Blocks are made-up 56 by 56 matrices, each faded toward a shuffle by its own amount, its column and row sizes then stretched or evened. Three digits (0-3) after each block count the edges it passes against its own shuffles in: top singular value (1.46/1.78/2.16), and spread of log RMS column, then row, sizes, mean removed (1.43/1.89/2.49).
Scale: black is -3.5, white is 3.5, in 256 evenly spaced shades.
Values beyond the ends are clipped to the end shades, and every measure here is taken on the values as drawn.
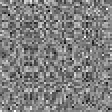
3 1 0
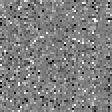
0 2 0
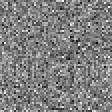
1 1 0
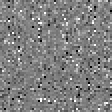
0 2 0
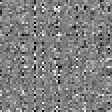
2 3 2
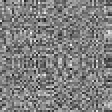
3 2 0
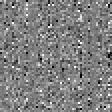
0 3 0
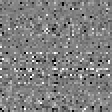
2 1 3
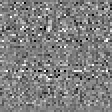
0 1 3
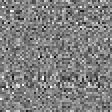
2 0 3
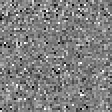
0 1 2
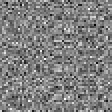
3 0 1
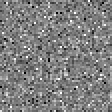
0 0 0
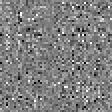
2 2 1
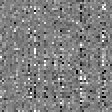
2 3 1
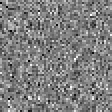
2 1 0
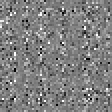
0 3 2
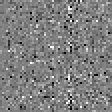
1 2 1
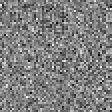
2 0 0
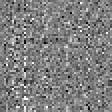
2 2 0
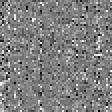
1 3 0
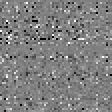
0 1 3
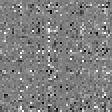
0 3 2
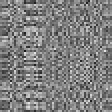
3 3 0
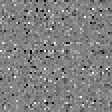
1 1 2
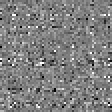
0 2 3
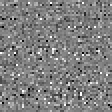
0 0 2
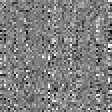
2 3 1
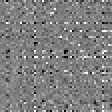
3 2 3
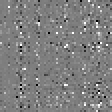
1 3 2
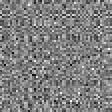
3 1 1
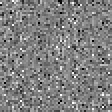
0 2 0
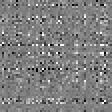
2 3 3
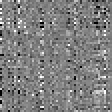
3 3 2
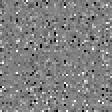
1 2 1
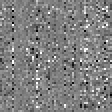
1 3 1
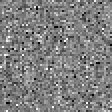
1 0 0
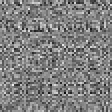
3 0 3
